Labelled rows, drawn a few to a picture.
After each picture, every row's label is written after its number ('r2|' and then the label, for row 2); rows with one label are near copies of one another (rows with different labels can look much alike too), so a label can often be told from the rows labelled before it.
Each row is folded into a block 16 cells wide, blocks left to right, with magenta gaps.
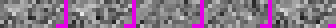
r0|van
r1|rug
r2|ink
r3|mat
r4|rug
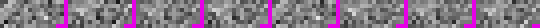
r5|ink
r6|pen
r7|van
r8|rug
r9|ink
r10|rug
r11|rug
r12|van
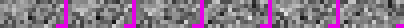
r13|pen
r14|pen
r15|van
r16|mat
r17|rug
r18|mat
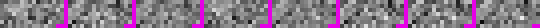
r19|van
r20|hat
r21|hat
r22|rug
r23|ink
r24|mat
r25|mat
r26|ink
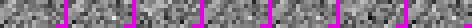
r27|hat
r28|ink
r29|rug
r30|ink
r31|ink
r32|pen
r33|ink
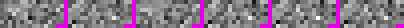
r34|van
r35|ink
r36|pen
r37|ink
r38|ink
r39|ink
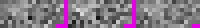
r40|van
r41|rug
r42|van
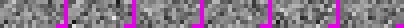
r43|hat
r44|ink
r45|rug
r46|mat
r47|rug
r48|van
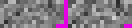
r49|mat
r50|mat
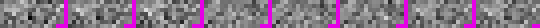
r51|pen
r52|rug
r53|rug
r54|hat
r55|hat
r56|ink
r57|van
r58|van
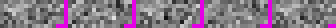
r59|rug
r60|mat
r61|pen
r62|mat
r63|rug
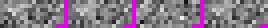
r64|rug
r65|van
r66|ink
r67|van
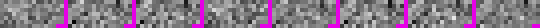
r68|rug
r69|hat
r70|hat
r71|rug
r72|mat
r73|hat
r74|mat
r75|ink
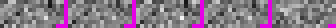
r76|mat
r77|mat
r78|mat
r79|mat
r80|rug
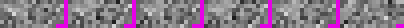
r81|van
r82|pen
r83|van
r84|pen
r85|van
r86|ink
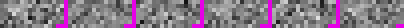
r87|van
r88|mat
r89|hat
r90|van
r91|mat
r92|rug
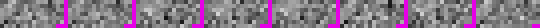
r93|hat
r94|hat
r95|pen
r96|van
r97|pen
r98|hat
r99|rug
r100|ink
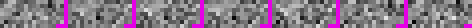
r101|hat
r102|pen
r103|rug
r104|pen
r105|rug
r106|mat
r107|hat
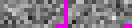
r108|rug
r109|mat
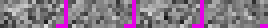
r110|rug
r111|ink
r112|pen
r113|ink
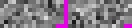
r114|mat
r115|rug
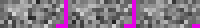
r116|van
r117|rug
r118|van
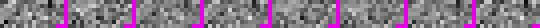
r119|hat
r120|rug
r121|mat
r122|mat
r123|pen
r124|rug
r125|hat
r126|mat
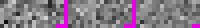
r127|hat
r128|van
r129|ink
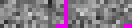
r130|hat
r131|van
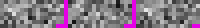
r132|rug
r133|hat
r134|rug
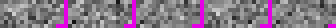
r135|rug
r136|hat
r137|ink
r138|rug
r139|mat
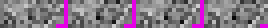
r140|rug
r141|pen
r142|pen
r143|pen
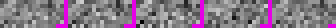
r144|hat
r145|mat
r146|hat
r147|pen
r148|hat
